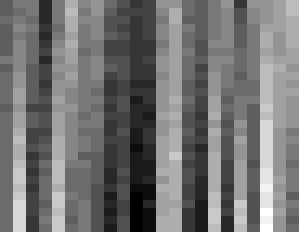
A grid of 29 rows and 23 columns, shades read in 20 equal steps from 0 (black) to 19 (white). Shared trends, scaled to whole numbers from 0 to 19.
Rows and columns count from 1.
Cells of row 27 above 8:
9
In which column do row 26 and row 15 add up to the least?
11
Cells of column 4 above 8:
1
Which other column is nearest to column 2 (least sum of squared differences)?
5
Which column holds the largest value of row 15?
21
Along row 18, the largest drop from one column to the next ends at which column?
3
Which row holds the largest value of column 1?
8
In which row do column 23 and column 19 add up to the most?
26
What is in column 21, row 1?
11
